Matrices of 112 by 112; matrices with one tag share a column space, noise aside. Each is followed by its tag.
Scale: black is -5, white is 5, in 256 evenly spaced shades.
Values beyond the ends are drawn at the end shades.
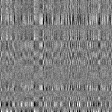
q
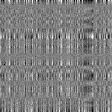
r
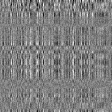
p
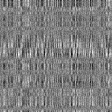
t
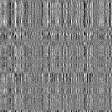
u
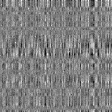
t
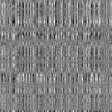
u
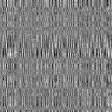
t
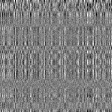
p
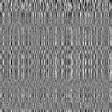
p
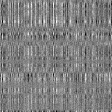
u
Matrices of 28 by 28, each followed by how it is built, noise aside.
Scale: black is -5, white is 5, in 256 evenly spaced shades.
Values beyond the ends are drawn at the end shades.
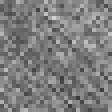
Toeplitz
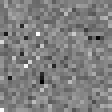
sparse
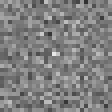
low rank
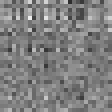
low rank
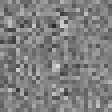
low rank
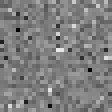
sparse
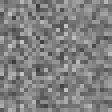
repeating rows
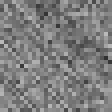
Toeplitz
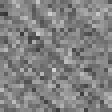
Toeplitz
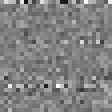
uneven rows
